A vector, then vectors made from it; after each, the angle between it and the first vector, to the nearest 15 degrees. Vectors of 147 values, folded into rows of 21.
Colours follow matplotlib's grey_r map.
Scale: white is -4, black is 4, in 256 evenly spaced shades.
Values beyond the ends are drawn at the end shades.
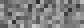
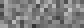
150 degrees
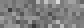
105 degrees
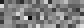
75 degrees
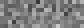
30 degrees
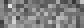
75 degrees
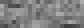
60 degrees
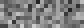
15 degrees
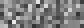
165 degrees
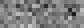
60 degrees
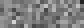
135 degrees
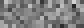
105 degrees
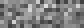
150 degrees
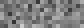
30 degrees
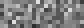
165 degrees
